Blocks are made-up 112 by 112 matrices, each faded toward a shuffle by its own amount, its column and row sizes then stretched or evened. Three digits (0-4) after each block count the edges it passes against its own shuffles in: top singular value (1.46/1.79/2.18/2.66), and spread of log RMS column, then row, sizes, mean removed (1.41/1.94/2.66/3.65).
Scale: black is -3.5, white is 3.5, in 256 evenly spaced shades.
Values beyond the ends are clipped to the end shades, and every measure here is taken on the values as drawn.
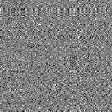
4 1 2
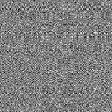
4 0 3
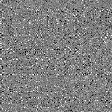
3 1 2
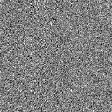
2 2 0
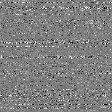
0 0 4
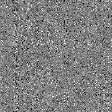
1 3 1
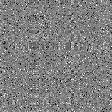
3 0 0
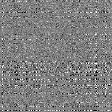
3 2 4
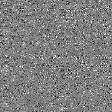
2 1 2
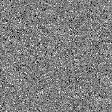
2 1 0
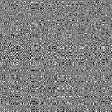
4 2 4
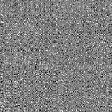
4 1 2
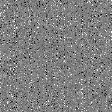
1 3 0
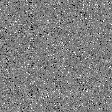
0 1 1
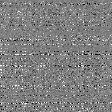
2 1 4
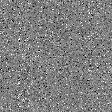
1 1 0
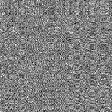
4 0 1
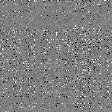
0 3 3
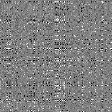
4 3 3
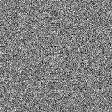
2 0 0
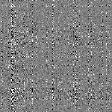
1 4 3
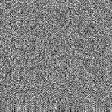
3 1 0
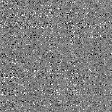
1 2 3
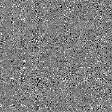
1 3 2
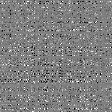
1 3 4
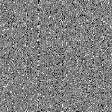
2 2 0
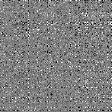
2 3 3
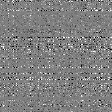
3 2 4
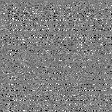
0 1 4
